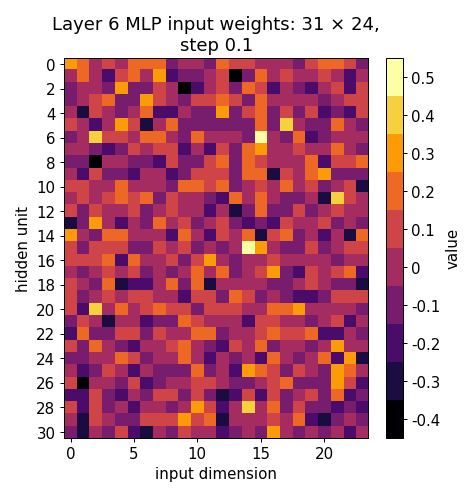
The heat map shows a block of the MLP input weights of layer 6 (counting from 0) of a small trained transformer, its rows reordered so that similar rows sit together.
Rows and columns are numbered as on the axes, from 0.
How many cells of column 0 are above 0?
13
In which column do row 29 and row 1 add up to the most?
7
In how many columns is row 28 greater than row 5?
9
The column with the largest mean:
15
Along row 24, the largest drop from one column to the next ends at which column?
23
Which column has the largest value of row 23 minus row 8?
2
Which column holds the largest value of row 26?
21
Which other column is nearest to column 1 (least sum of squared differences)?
5
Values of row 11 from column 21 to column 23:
0.4 0.1 0
